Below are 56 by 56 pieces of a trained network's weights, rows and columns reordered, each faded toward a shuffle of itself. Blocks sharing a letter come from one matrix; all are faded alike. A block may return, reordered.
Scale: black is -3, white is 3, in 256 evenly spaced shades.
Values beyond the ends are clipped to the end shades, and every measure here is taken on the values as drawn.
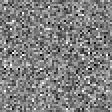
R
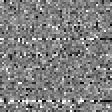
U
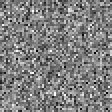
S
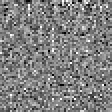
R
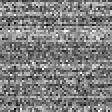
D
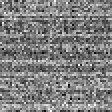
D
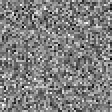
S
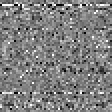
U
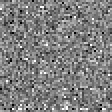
R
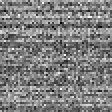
D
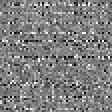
U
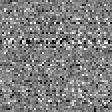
U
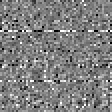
U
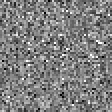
R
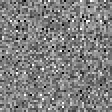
R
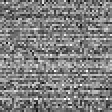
D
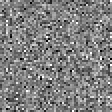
R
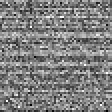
D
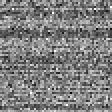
D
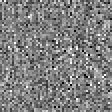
R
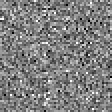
R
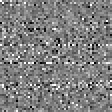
U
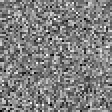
S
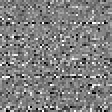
U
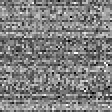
D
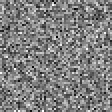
S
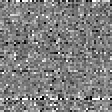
U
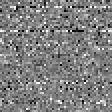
U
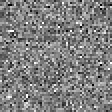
R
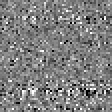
U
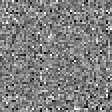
R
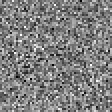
S
